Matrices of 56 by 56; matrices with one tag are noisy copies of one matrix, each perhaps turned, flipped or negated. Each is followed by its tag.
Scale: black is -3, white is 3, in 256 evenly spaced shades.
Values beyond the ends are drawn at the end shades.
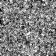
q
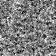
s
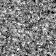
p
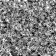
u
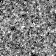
q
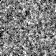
q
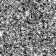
q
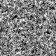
s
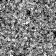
q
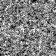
q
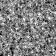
p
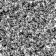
u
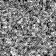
u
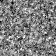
p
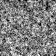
u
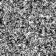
q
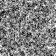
u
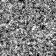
q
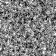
p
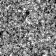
q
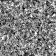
s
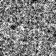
q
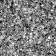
p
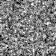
s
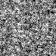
p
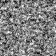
s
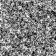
u
